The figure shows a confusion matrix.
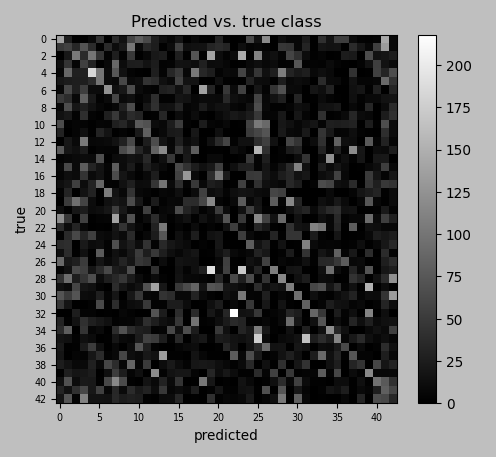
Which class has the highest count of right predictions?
4
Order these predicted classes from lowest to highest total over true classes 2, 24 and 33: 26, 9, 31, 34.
34, 26, 9, 31
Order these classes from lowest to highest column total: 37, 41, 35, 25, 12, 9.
37, 35, 12, 9, 41, 25
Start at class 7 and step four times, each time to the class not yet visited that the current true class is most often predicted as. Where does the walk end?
28
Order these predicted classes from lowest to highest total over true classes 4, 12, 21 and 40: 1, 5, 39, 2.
2, 5, 39, 1
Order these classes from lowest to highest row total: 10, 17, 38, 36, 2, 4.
36, 38, 10, 17, 2, 4
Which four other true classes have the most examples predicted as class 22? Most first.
32, 37, 28, 33
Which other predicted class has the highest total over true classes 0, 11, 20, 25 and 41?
26
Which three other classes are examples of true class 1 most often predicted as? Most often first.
41, 9, 3
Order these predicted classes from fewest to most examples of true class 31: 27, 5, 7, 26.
27, 26, 7, 5
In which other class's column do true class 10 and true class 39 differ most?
12
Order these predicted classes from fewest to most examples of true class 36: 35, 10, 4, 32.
32, 35, 4, 10
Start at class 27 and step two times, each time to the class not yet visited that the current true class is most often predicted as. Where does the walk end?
29
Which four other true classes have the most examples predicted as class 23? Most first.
27, 2, 30, 19
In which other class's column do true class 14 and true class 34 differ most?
25
